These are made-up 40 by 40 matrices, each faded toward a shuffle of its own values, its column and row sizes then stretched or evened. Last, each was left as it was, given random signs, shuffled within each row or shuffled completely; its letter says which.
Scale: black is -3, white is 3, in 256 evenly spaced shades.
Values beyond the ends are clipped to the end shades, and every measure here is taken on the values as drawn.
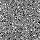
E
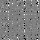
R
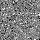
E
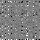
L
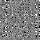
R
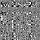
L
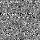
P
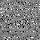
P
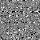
P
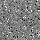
E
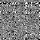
R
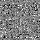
P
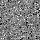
E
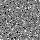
E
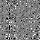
R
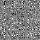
R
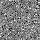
E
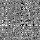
R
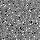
E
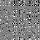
L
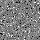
E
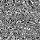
P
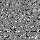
P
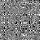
L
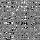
L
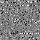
P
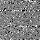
P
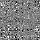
R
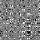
L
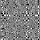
L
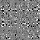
L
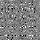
L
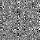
R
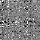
R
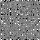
R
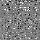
R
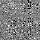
R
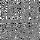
R
